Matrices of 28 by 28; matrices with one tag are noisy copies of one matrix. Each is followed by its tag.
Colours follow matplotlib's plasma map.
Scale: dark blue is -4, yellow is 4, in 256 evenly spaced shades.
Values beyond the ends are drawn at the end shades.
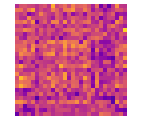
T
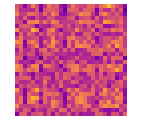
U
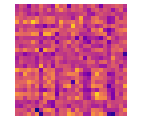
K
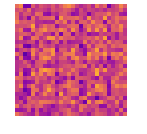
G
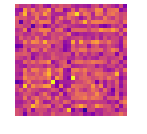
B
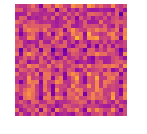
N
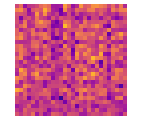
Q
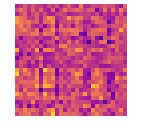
K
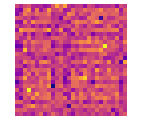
B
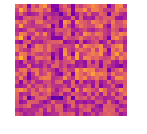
Q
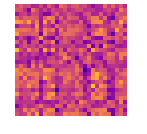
K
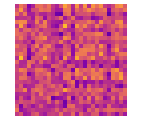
Q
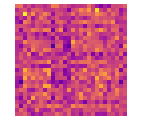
B
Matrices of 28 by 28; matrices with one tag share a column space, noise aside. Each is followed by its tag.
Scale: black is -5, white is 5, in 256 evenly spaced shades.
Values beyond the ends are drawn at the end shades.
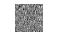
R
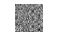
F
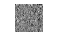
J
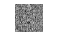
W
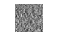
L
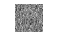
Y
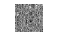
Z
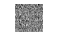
J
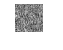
L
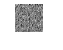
J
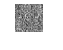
W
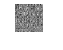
Z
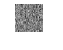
W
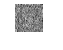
J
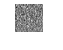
J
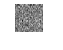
J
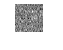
F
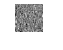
L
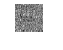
W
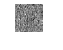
J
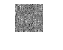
Z
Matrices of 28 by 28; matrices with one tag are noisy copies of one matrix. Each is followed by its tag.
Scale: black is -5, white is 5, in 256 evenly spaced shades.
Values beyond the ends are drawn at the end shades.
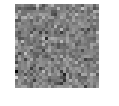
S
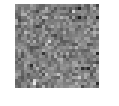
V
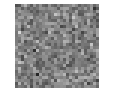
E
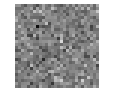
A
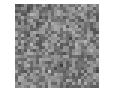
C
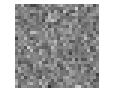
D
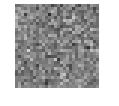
E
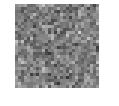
S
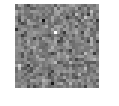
D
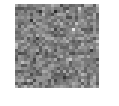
S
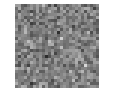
A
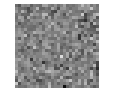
C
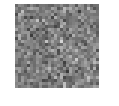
A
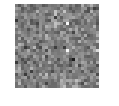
E
